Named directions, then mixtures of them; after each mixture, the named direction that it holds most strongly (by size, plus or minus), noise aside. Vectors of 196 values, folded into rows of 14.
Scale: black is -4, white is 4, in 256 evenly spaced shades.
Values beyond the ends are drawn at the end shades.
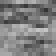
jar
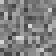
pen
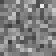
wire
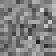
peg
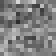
wire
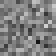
peg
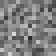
peg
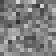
wire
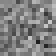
peg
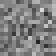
peg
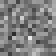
peg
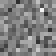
peg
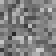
pen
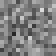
peg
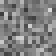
pen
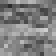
jar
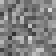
pen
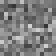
pen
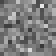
wire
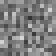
pen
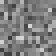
pen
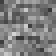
pen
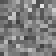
wire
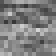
jar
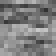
jar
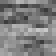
jar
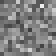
wire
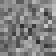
peg
